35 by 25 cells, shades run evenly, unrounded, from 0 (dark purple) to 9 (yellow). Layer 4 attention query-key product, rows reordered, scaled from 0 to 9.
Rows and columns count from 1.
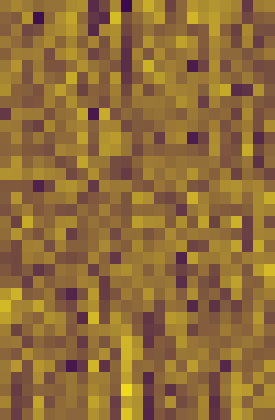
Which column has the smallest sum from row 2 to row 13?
12
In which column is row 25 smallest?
7
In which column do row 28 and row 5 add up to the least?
14
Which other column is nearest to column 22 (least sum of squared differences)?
13
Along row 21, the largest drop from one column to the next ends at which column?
23
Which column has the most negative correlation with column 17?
25
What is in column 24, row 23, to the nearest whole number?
6
